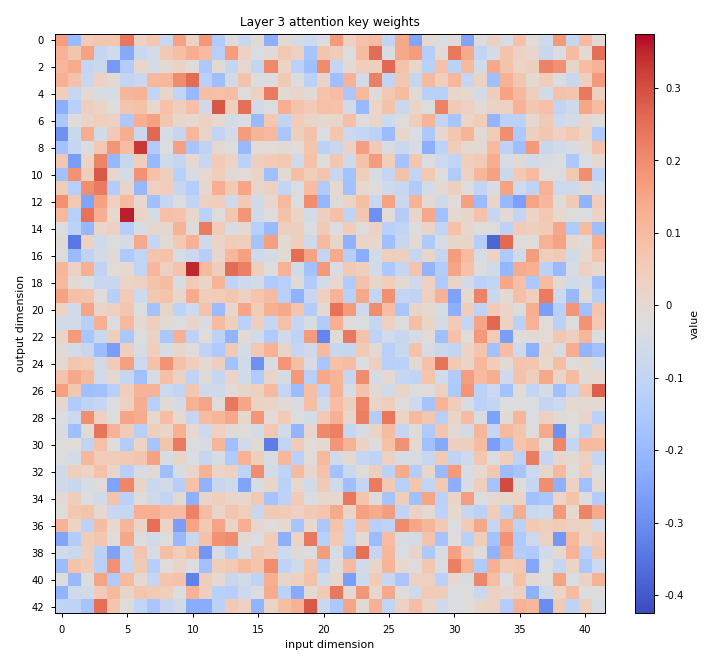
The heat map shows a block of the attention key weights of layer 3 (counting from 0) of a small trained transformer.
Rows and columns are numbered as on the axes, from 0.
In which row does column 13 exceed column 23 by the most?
16
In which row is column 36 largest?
31
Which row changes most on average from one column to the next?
33
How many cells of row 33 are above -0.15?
34
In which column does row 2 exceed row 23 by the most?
25
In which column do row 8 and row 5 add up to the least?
0
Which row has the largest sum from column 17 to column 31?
1
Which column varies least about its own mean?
8
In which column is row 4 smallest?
10
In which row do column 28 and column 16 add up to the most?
39
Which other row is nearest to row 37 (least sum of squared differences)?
11
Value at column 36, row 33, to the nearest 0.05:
-0.1
